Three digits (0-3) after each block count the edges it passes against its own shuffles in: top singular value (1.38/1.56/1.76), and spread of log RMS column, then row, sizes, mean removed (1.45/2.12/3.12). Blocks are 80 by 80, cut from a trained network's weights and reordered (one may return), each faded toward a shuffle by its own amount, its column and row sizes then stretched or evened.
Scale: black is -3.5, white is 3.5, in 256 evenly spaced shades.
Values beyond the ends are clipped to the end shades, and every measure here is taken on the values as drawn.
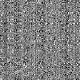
2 1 2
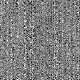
2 2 1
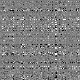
2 2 3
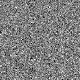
1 1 0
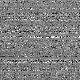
2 0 3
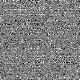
1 0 2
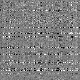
3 1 3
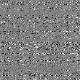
0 1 3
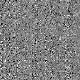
0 2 1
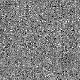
0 0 1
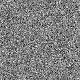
0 0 0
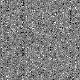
0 2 0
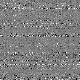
0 0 3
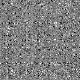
0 1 2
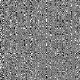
3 3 1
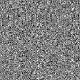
2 1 1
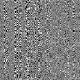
3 3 0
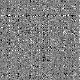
1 2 2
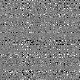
1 2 3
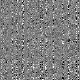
2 3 1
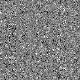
0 2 0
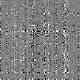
2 3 2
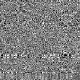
3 1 2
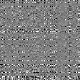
3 2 3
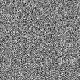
2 0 0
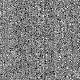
0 1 0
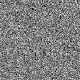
1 1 0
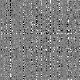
2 3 2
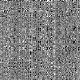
2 2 2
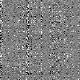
1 3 1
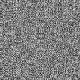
3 0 0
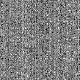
2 1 1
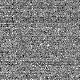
2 1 0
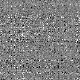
0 2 2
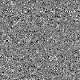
0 0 2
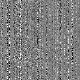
2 3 0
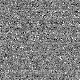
0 0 1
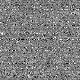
1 0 2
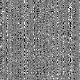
2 3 1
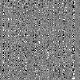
2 3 2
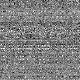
3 1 2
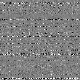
2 0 3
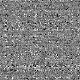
1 1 2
